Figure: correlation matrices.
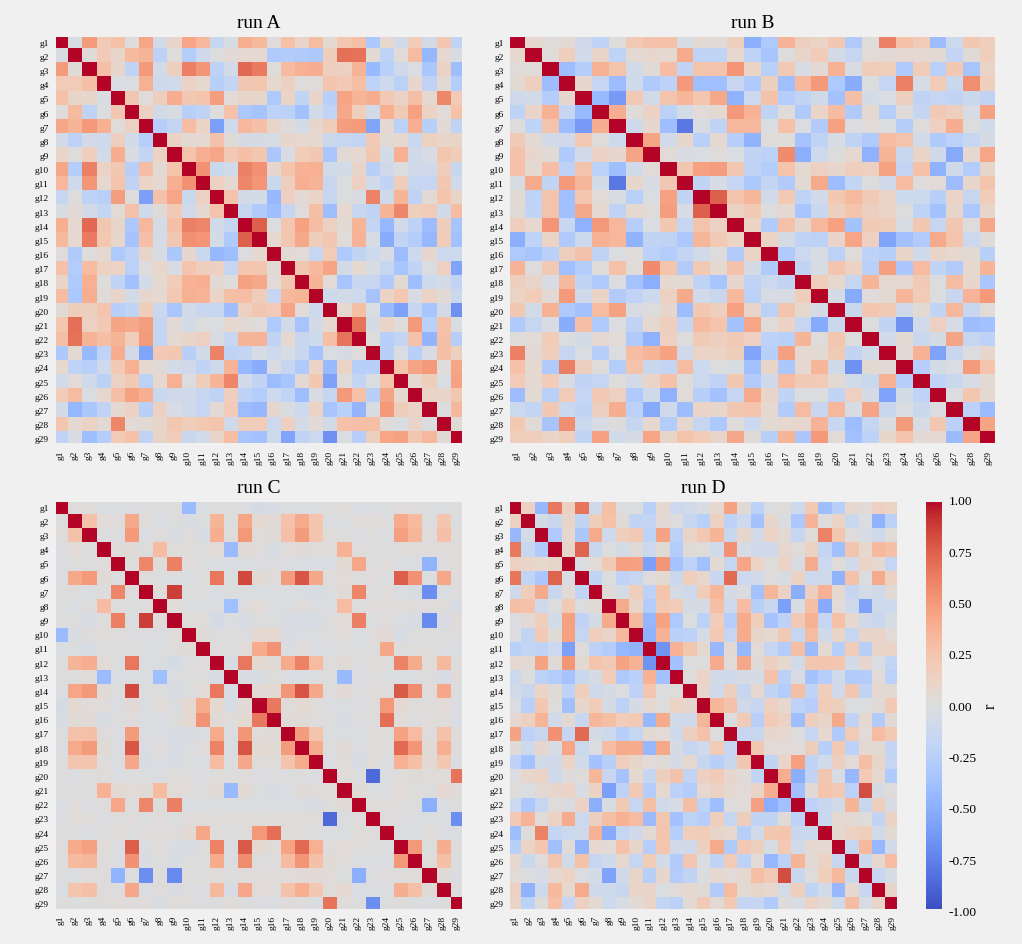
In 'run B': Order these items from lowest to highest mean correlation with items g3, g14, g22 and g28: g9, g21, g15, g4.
g21, g9, g4, g15
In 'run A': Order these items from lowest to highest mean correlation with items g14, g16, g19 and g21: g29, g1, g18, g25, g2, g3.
g29, g25, g2, g18, g1, g3
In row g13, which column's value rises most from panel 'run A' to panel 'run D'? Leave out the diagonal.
g20
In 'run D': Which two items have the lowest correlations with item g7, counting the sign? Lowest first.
g22, g19
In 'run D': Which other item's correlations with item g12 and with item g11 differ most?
g5
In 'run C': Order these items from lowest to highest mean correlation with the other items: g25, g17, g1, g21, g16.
g1, g21, g16, g17, g25
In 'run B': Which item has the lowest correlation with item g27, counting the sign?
g9
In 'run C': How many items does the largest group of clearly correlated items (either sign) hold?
11
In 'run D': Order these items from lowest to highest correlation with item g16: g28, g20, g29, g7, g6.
g28, g6, g29, g20, g7
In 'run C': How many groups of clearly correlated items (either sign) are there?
6
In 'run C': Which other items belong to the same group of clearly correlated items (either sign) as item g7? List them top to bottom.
g5, g9, g22, g27
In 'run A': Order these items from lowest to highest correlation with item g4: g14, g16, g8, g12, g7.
g12, g8, g16, g14, g7
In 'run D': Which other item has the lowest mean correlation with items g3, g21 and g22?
g8
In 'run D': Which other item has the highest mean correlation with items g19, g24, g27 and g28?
g21
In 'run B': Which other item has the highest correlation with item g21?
g15
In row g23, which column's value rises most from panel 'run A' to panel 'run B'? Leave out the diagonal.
g1
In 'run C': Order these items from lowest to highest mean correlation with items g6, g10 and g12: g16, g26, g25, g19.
g16, g19, g26, g25
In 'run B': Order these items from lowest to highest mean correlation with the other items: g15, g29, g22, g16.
g16, g15, g22, g29
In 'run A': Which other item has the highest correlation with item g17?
g20
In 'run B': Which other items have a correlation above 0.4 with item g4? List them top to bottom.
g11, g19, g24, g28
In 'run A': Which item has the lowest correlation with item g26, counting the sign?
g18
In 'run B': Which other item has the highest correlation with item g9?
g17
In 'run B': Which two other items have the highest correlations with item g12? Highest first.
g13, g10
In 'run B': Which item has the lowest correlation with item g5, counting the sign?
g7
